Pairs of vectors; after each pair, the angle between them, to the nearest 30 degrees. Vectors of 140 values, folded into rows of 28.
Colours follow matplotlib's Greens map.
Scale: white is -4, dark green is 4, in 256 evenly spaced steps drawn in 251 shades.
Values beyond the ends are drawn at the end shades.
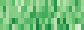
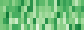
150 degrees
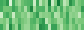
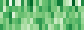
60 degrees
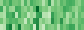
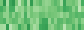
90 degrees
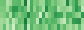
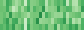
150 degrees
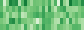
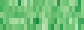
120 degrees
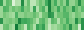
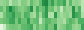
90 degrees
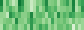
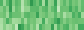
90 degrees
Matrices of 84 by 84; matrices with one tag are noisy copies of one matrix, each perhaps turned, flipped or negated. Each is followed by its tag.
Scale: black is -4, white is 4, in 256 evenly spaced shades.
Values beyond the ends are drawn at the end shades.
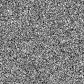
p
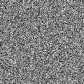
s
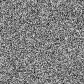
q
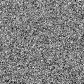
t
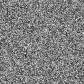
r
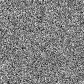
q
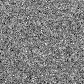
t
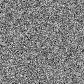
r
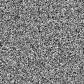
s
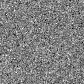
q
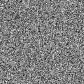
s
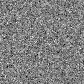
s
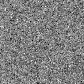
q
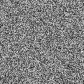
q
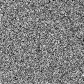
t
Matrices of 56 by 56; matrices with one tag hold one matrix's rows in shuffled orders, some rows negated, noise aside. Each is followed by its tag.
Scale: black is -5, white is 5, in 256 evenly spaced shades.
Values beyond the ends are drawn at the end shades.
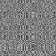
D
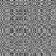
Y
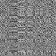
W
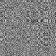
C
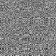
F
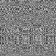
F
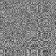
C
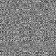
F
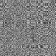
C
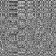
W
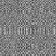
D
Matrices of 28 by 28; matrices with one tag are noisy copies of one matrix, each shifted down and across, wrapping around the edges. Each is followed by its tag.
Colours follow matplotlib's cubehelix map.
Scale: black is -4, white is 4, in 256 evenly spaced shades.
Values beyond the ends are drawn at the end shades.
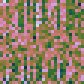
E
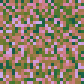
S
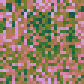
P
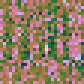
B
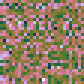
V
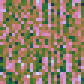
E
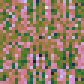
E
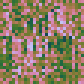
P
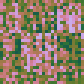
P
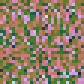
S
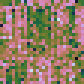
P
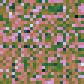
V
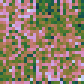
P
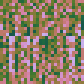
E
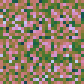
S
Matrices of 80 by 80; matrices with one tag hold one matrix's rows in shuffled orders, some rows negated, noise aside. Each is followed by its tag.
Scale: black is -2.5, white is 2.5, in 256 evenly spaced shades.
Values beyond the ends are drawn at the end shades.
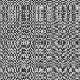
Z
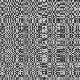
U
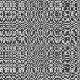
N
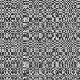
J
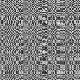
U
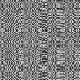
U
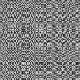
Z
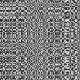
N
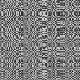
U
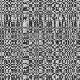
J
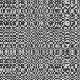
N
